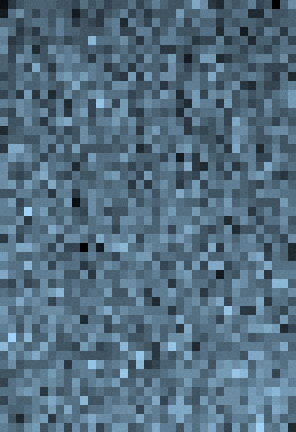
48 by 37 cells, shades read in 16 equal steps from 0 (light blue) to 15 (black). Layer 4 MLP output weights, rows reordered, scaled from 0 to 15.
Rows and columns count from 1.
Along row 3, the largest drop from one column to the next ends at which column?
17
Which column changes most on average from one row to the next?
28
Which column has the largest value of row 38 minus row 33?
8
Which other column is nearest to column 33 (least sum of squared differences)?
5
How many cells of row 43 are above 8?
2
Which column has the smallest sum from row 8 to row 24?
4
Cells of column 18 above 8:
16
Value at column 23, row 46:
3
